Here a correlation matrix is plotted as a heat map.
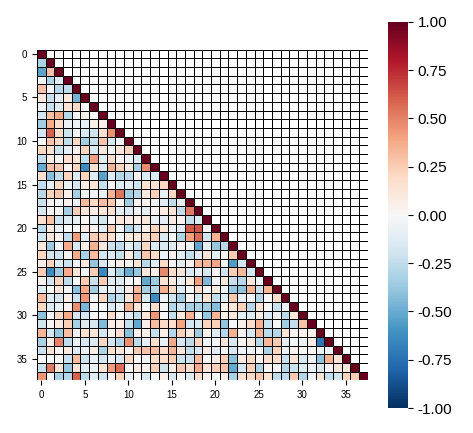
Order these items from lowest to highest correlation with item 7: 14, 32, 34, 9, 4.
14, 34, 32, 4, 9
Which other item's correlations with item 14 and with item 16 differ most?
9
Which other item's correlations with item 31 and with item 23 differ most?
4
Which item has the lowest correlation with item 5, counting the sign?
13
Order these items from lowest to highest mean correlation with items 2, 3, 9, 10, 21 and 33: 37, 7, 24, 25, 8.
25, 37, 24, 8, 7
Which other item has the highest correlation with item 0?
37
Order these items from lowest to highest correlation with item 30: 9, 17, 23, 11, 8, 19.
19, 11, 23, 9, 8, 17
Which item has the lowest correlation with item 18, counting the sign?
22
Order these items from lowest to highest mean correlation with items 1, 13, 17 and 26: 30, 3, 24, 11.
3, 11, 24, 30
